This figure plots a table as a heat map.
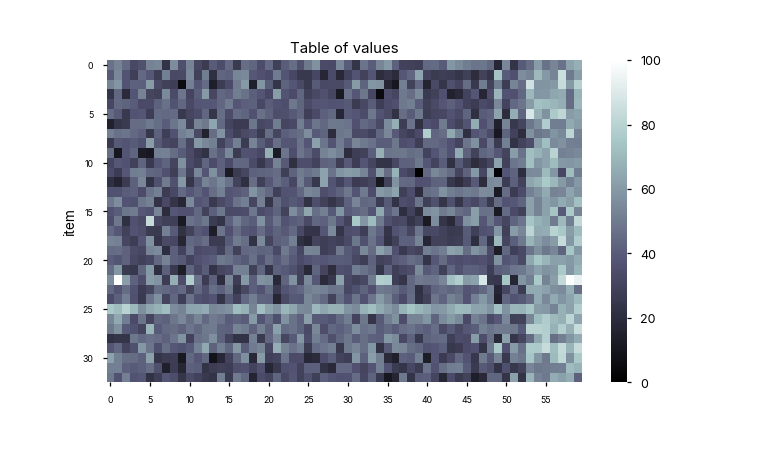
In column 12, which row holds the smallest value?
7
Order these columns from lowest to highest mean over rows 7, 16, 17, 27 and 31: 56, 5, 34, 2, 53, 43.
2, 43, 34, 5, 56, 53
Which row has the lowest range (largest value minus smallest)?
25
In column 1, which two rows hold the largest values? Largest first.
22, 25
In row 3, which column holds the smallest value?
34
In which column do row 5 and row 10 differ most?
9
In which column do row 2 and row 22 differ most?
35
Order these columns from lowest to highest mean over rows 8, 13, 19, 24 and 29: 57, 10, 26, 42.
10, 42, 26, 57
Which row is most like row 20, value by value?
4
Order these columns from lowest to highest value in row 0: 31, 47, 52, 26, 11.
31, 11, 52, 47, 26
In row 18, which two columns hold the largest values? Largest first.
57, 59
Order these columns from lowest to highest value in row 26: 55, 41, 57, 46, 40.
41, 46, 40, 57, 55
